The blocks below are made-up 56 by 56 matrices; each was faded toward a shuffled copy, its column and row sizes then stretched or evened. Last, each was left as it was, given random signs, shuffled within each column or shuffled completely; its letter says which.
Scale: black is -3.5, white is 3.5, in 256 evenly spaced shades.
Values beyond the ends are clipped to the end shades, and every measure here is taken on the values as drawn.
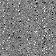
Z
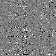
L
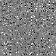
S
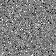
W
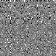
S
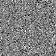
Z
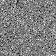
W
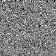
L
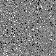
Z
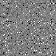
S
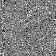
Z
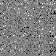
S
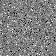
W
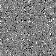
Z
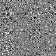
L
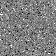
W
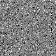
Z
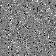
Z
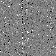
Z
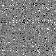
L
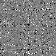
L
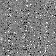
Z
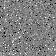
W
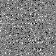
L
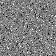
W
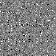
L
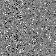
Z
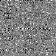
L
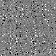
S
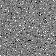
W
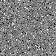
W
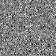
L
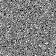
W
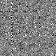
L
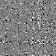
L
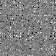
L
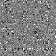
S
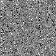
Z
